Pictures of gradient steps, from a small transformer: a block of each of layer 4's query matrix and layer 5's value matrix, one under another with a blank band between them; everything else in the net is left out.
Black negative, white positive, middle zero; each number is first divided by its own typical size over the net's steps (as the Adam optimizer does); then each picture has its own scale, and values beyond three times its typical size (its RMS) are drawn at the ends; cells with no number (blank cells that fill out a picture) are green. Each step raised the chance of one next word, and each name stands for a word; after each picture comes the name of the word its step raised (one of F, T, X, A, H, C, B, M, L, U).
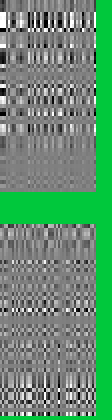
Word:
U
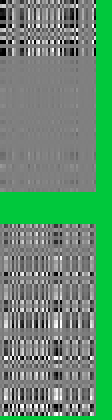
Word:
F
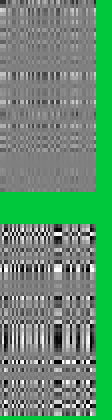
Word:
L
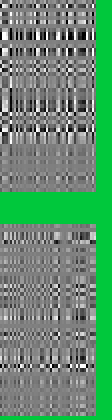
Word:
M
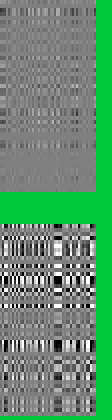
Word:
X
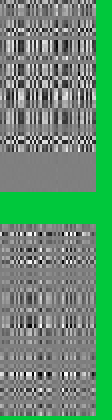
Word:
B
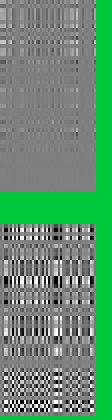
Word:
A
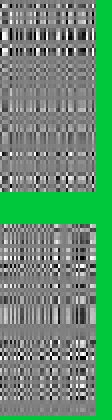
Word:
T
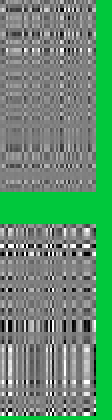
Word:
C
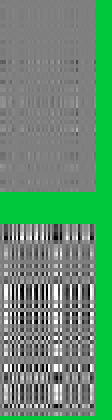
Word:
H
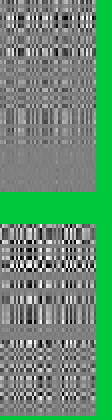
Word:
T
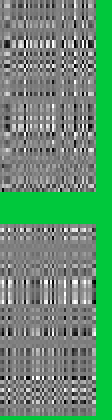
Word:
A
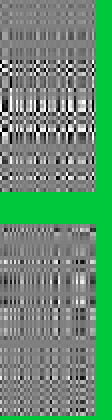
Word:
A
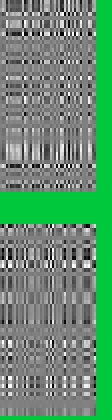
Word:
T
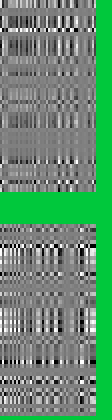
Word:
C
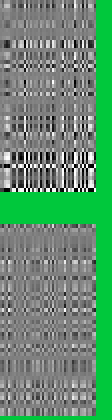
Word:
U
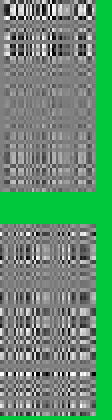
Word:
B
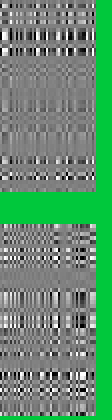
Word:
B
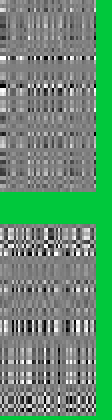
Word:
C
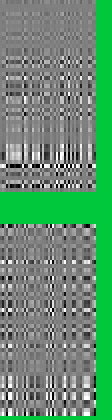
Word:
U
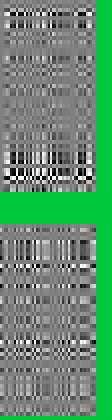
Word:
T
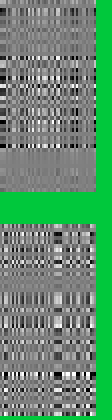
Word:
B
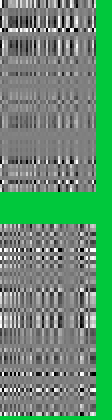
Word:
B
